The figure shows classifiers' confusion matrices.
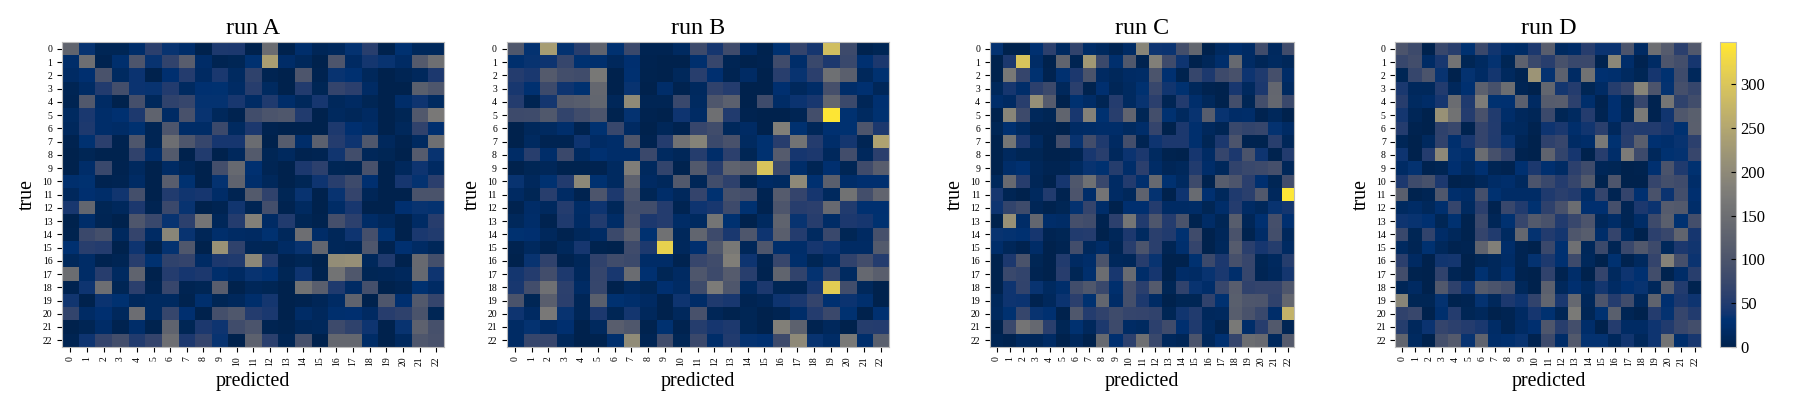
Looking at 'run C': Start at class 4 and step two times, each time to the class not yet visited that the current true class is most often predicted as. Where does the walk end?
21
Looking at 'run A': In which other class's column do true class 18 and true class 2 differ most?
15
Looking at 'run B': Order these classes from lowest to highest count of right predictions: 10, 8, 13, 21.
13, 21, 8, 10
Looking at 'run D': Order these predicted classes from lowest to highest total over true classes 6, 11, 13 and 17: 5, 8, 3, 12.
5, 8, 12, 3
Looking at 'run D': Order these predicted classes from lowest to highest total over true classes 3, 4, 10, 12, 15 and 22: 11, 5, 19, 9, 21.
5, 9, 19, 21, 11
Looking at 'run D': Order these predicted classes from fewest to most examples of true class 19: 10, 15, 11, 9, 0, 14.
14, 9, 10, 15, 11, 0
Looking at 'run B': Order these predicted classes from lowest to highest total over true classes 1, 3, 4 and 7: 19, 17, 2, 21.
21, 2, 17, 19
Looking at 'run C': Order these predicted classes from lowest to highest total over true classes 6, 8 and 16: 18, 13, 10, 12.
13, 10, 12, 18
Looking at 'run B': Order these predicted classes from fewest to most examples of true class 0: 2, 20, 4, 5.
4, 20, 5, 2
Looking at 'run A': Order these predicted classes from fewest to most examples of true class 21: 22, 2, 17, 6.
2, 17, 22, 6
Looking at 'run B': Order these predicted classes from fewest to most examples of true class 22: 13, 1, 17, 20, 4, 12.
4, 12, 13, 1, 20, 17
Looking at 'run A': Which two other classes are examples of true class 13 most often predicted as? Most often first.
11, 8
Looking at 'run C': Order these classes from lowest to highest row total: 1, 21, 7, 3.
3, 7, 21, 1
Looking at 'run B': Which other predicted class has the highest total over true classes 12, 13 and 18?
19
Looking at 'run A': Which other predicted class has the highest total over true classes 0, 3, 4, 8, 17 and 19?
21
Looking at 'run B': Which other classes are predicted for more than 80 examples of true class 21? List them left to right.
6, 7, 16, 17
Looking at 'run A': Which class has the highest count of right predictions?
16
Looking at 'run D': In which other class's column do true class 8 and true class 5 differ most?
17
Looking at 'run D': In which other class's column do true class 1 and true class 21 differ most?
16
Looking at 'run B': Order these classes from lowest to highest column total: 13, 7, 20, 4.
4, 20, 13, 7
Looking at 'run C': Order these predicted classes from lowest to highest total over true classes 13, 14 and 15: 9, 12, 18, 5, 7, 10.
5, 9, 7, 12, 10, 18
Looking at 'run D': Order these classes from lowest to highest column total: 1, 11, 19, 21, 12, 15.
1, 15, 12, 19, 21, 11
